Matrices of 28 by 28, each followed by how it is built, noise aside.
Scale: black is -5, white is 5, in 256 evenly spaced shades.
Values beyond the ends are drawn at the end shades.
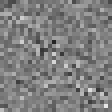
banded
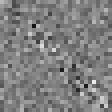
banded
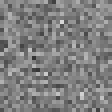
blocks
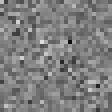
block diagonal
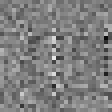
low rank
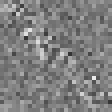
banded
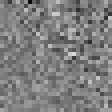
upper triangular
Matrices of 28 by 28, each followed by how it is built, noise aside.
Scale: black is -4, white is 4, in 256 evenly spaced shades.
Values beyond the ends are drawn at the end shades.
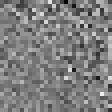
upper triangular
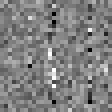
uneven columns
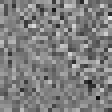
upper triangular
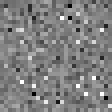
sparse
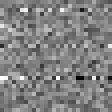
uneven rows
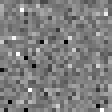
sparse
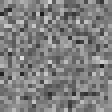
noise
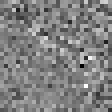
upper triangular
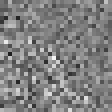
lower triangular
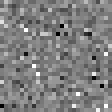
sparse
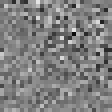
upper triangular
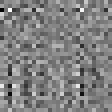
low rank
